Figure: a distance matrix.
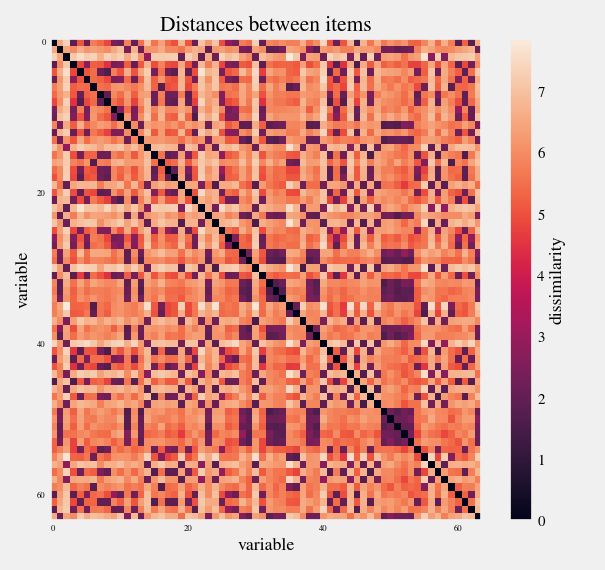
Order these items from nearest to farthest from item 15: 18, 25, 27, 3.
18, 25, 3, 27
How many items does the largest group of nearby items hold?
17
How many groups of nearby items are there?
5
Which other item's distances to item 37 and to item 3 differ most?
30
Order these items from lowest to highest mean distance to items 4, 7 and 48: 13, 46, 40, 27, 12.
46, 40, 12, 27, 13
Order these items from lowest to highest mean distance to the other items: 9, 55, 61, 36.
61, 9, 36, 55
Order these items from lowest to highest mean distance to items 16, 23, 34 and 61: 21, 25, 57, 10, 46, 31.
57, 25, 31, 21, 10, 46
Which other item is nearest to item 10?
21
